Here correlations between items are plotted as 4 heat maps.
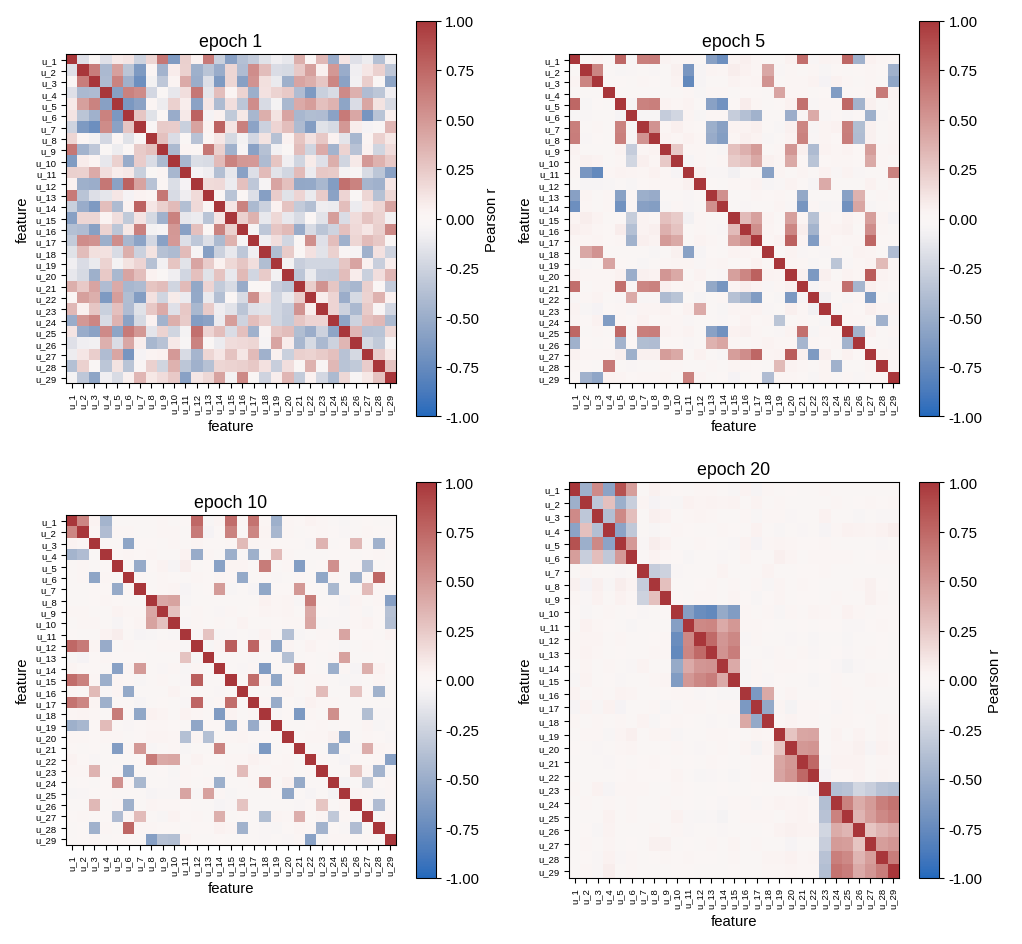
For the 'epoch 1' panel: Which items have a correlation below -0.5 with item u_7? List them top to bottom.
u_2, u_3, u_5, u_17, u_22
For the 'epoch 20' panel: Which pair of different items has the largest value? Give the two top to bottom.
u_1, u_5
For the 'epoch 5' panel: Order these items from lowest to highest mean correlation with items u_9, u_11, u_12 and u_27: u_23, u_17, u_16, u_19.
u_19, u_23, u_16, u_17
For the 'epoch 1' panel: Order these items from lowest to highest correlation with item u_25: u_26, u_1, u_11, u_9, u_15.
u_15, u_11, u_1, u_9, u_26
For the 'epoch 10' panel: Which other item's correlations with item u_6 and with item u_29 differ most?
u_28
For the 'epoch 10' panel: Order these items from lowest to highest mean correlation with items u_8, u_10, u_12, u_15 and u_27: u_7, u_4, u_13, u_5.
u_4, u_5, u_13, u_7
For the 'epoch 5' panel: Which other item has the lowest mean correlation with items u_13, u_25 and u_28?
u_24
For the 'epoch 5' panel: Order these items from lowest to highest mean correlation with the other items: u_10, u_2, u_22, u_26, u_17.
u_22, u_26, u_2, u_10, u_17
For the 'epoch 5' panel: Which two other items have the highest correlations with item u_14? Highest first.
u_13, u_26
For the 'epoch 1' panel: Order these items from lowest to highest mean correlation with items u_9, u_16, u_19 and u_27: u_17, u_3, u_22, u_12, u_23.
u_3, u_22, u_17, u_23, u_12
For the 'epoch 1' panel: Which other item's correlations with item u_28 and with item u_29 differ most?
u_24
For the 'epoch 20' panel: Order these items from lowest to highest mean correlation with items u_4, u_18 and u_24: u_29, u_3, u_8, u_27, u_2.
u_3, u_8, u_2, u_27, u_29
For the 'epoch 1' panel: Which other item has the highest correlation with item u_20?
u_6
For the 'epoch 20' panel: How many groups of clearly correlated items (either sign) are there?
6
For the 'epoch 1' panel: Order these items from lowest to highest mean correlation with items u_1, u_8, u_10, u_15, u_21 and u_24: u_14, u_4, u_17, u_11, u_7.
u_4, u_7, u_14, u_11, u_17
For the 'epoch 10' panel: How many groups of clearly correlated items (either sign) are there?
5
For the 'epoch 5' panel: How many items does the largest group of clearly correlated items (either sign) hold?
9
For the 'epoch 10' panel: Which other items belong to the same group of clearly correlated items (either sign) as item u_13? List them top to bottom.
u_11, u_20, u_25
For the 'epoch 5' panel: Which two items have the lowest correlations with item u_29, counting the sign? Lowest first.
u_3, u_2
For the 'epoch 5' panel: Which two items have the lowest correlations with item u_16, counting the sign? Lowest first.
u_22, u_6
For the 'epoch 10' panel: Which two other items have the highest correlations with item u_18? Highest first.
u_5, u_24
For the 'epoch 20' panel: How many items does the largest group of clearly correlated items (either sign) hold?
7
